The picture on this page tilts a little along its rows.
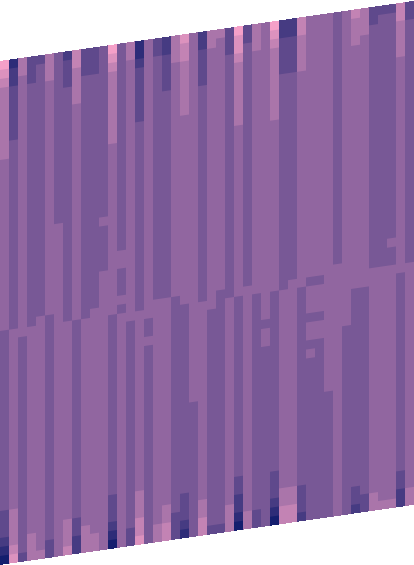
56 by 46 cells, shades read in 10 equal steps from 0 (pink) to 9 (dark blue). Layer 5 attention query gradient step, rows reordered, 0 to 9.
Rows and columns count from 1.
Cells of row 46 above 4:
24
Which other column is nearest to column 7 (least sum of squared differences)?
12
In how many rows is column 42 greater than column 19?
4
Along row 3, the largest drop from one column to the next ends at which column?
27
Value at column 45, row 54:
6
